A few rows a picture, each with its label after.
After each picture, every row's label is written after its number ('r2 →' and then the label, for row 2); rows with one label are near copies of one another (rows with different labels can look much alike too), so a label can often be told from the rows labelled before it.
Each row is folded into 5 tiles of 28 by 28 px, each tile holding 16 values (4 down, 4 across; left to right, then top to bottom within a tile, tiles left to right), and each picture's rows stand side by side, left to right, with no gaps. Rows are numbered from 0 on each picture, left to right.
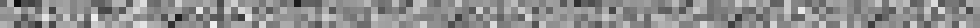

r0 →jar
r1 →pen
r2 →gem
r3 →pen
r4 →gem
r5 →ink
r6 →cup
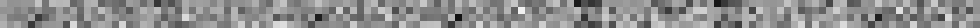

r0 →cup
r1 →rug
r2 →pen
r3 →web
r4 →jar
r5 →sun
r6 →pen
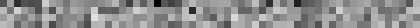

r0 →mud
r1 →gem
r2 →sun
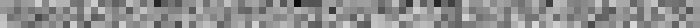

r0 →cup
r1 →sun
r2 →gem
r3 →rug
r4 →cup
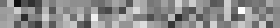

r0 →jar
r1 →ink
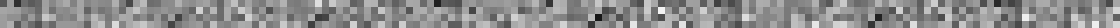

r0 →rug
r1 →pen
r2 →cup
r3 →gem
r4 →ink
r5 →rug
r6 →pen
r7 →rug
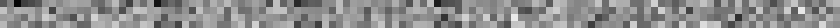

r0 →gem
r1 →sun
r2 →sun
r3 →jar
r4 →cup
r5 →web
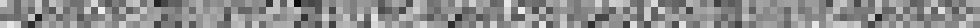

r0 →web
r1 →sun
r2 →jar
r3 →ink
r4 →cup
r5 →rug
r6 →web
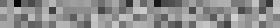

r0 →gem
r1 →gem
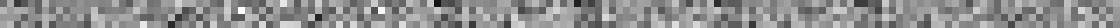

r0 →mud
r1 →ink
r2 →web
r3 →jar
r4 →rug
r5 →jar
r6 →mud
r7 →ink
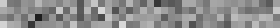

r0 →pen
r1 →mud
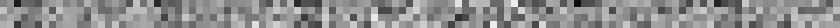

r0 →sun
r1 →rug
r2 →jar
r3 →cup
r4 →gem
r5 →mud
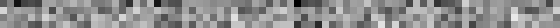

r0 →gem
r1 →jar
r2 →sun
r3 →mud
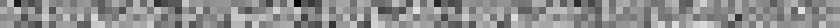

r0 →jar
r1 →mud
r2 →jar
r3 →jar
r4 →rug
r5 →web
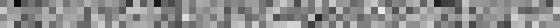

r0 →sun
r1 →rug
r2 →web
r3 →mud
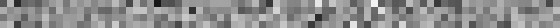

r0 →sun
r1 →gem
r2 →cup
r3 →mud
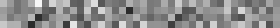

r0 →cup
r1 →ink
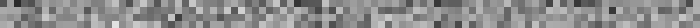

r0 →rug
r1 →web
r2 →mud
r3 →sun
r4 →gem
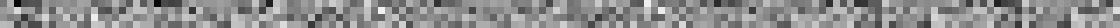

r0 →jar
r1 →gem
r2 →ink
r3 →gem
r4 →ink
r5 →gem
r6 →mud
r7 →mud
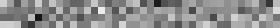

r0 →web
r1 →gem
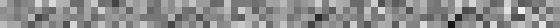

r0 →cup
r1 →ink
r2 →cup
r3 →ink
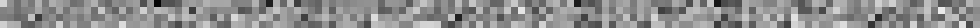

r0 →web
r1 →gem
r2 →jar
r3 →web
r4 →jar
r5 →jar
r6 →ink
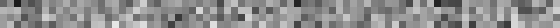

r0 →rug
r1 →pen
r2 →sun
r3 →jar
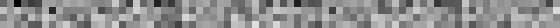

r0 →gem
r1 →rug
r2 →gem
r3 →mud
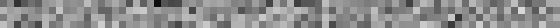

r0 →sun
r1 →gem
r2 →mud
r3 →web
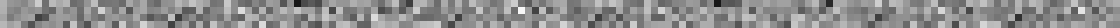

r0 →cup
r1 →ink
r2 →gem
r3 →web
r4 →ink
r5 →gem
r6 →cup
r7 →web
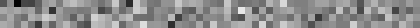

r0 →gem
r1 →ink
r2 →pen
